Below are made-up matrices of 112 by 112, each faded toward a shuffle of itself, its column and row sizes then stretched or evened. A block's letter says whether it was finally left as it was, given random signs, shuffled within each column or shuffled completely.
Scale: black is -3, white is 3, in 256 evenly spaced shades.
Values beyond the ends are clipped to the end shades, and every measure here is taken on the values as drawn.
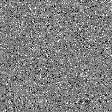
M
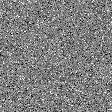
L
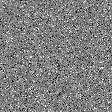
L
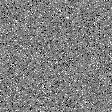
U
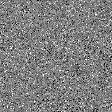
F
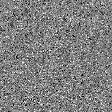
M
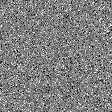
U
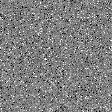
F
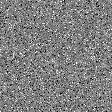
L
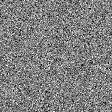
M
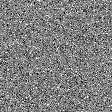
L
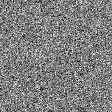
U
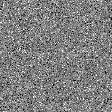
F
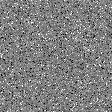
L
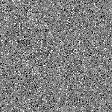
M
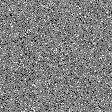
L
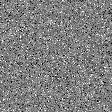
L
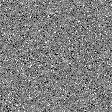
L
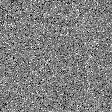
L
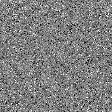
F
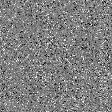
M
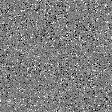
F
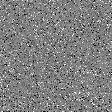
M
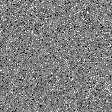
U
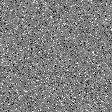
L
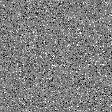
F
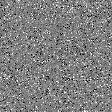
F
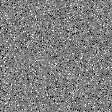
F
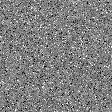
L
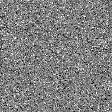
U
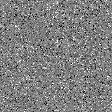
M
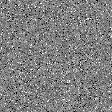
M
